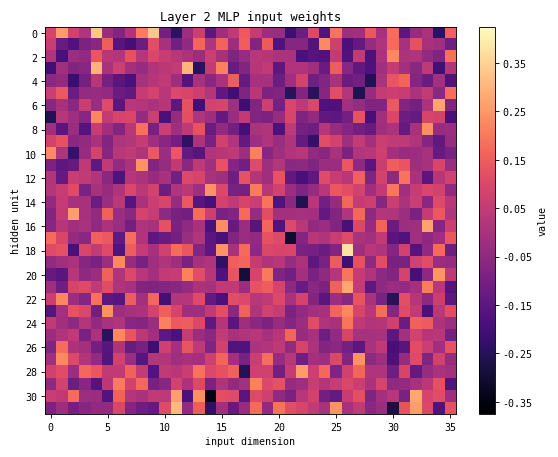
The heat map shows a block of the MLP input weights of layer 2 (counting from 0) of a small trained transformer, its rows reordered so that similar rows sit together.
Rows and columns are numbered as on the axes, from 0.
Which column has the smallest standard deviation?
29
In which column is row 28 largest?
22
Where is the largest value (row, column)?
18, 26
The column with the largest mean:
19
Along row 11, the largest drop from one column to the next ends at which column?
9
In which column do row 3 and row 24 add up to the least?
16
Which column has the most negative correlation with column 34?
25
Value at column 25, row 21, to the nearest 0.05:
0.15
